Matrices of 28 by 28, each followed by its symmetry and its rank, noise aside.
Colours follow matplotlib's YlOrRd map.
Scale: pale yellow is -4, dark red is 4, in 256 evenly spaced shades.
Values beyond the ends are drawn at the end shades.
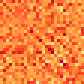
symmetric, rank five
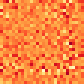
antisymmetric, rank six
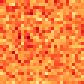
no symmetry, rank seven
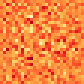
no symmetry, rank six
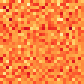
no symmetry, rank six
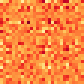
no symmetry, rank five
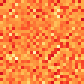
symmetric, rank five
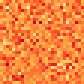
no symmetry, rank seven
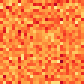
no symmetry, rank seven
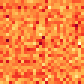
no symmetry, rank six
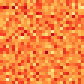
no symmetry, rank six
